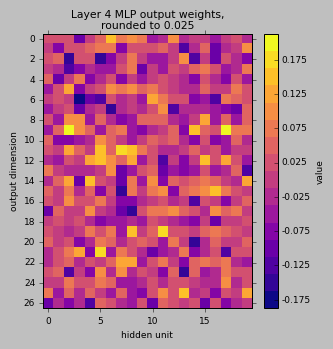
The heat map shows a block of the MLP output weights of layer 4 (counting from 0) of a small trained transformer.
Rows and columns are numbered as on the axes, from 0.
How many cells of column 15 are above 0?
14
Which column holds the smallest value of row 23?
13
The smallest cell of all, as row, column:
6, 3
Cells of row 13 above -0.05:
12
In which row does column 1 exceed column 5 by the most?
2
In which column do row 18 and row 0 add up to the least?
16
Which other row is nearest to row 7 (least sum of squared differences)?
18
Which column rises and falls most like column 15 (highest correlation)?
4
